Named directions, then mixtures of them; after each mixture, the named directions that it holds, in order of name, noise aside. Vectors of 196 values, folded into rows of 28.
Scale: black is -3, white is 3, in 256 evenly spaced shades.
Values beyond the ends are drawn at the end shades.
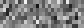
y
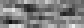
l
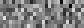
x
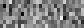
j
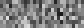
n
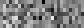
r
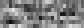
l, n.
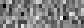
j.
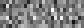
j, n, r.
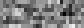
l, x.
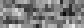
l, x.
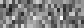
j, y.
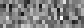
j, n.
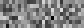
n, r, x.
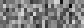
j, x.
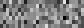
j, y.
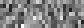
j, y.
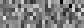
x.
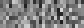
n.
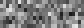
j, l, y.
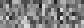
n.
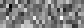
j, n, y.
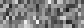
n, y.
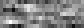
l.
